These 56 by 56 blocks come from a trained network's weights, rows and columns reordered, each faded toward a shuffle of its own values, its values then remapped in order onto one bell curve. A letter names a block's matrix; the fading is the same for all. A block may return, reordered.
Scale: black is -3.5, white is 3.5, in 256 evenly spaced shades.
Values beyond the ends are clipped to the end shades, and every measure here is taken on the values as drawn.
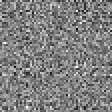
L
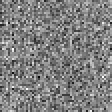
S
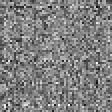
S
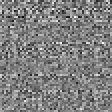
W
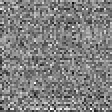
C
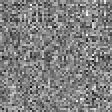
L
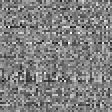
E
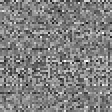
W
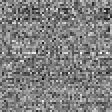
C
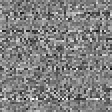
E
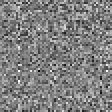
L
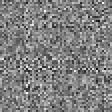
L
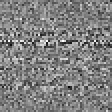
E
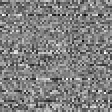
E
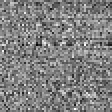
C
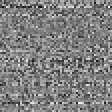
E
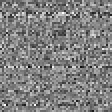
E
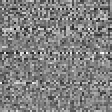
E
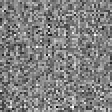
S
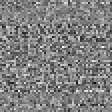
W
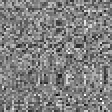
L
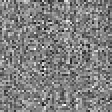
S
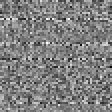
E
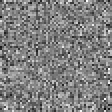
L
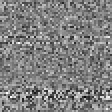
E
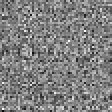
L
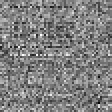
C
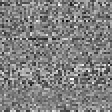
W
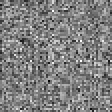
S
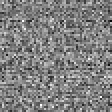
C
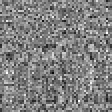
L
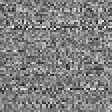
E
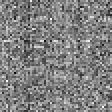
S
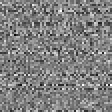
E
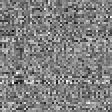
W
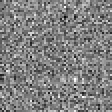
L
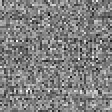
C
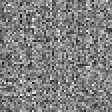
S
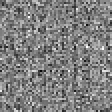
S
